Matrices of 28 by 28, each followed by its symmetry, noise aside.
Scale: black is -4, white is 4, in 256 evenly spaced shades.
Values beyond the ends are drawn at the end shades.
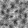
same after a half turn.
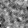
antisymmetric.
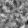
antisymmetric.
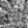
antisymmetric.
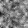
mirrored top to bottom.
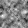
same after a half turn.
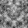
mirrored left to right.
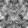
mirrored left to right.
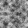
mirrored top to bottom.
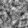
antisymmetric.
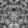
mirrored left to right.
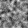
antisymmetric.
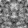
mirrored left to right.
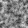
same after a half turn.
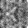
mirrored top to bottom.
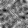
same after a half turn.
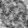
same after a half turn.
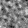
antisymmetric.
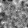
antisymmetric.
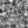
antisymmetric.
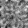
antisymmetric.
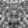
mirrored left to right.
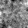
antisymmetric.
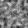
same after a half turn.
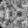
mirrored top to bottom.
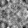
mirrored top to bottom.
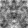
mirrored left to right.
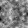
mirrored top to bottom.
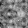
mirrored top to bottom.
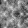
mirrored top to bottom.
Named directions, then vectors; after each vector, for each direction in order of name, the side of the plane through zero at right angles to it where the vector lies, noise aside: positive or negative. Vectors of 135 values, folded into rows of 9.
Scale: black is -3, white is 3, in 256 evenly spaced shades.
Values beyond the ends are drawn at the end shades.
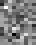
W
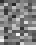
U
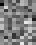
positive, positive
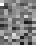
negative, negative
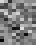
negative, negative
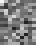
negative, negative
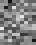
positive, negative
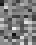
positive, positive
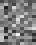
positive, negative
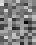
negative, negative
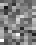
positive, negative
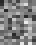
positive, positive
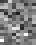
positive, positive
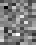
positive, negative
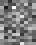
positive, negative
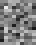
negative, positive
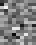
positive, positive
